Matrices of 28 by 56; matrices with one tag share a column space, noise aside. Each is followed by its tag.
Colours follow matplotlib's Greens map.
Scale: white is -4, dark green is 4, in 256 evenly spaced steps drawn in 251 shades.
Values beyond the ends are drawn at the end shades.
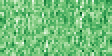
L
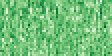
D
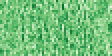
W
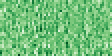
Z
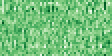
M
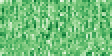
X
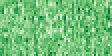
D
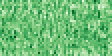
W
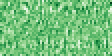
M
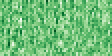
L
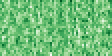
L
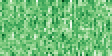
X
